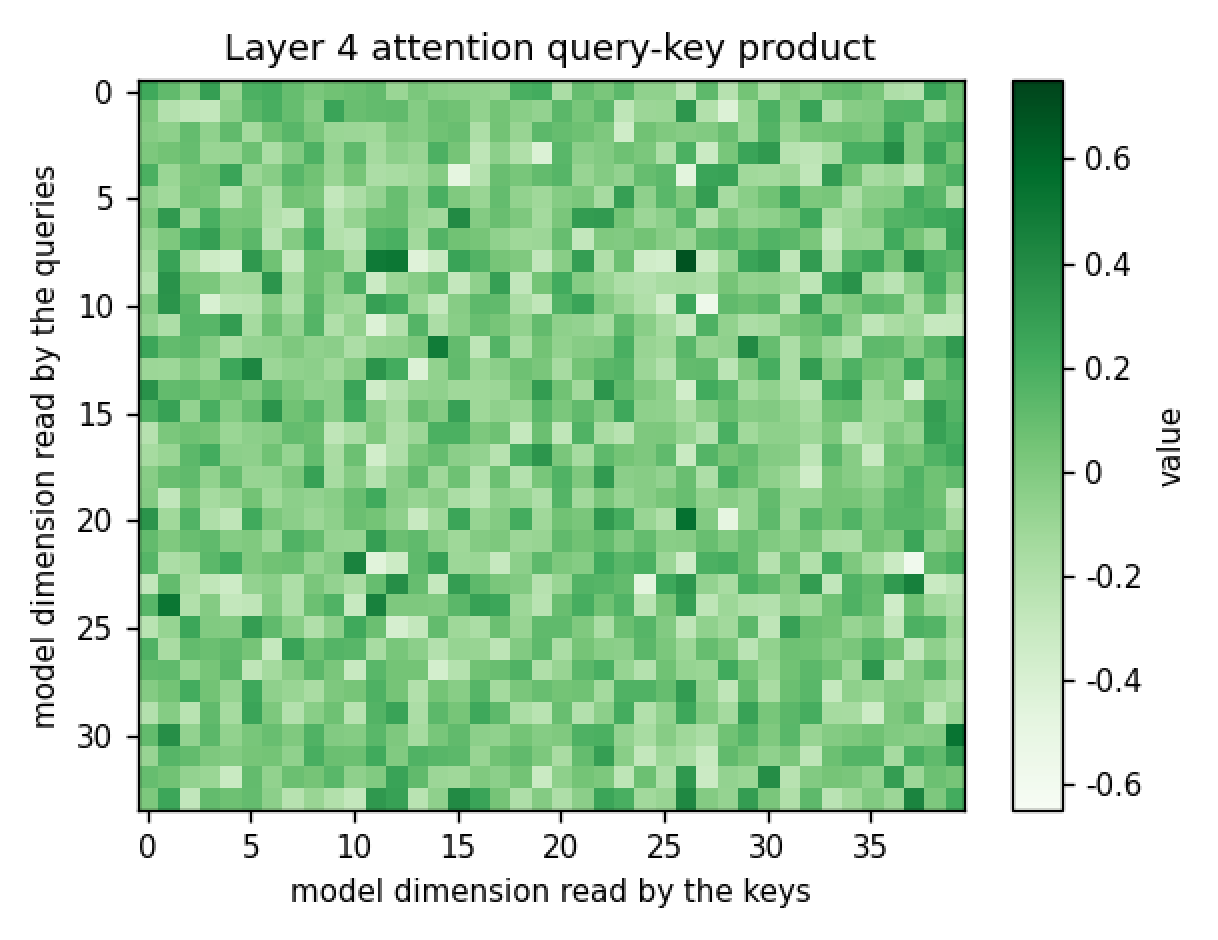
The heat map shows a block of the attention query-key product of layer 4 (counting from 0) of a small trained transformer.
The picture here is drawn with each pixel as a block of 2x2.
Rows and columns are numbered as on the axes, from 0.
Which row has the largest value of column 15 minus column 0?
23
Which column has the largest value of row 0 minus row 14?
11
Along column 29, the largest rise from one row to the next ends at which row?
12
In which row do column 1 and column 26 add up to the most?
8
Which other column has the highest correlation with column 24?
7
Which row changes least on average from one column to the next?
21
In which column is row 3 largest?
36
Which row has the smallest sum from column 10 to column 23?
4
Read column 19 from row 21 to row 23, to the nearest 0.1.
-0.1 0.1 -0.2
